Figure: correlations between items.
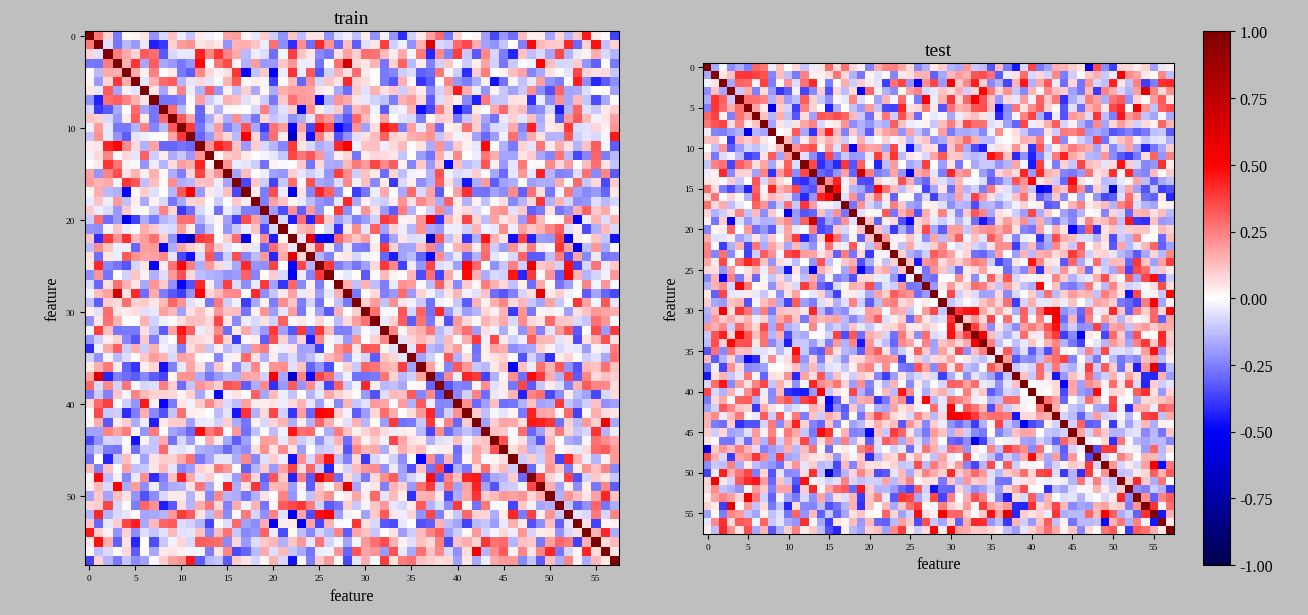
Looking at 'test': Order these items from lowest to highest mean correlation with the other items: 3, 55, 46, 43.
46, 3, 55, 43
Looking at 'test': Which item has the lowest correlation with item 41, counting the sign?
15
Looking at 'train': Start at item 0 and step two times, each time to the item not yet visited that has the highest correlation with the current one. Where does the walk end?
56
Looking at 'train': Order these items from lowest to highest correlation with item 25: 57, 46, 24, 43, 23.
24, 43, 57, 46, 23
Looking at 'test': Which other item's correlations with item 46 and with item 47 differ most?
50
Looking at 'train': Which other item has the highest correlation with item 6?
40
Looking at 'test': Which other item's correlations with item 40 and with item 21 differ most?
11
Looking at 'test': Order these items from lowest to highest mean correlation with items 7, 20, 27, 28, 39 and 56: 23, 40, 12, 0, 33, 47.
40, 0, 23, 47, 12, 33
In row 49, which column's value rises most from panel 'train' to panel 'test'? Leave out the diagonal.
55
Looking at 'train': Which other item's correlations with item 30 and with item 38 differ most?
34
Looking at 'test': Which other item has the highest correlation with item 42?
30
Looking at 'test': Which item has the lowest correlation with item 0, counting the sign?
47
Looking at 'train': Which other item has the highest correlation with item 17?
11
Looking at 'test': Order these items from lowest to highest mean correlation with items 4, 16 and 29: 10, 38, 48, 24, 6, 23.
10, 38, 23, 48, 24, 6
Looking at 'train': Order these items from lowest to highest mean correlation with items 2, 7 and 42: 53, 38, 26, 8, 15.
8, 26, 53, 38, 15
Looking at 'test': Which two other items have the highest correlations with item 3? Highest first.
54, 34
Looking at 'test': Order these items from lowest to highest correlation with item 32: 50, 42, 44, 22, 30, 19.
44, 19, 22, 50, 42, 30
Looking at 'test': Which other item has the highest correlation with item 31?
43
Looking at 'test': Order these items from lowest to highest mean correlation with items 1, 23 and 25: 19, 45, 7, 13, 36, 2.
19, 13, 36, 2, 45, 7
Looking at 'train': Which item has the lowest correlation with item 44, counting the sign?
5
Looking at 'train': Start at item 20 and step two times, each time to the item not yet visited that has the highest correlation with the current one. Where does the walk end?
1
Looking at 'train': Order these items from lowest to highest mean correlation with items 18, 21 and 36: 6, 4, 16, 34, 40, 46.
46, 4, 16, 6, 40, 34
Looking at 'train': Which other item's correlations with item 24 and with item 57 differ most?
22
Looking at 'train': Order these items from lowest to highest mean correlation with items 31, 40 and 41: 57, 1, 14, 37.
57, 37, 14, 1
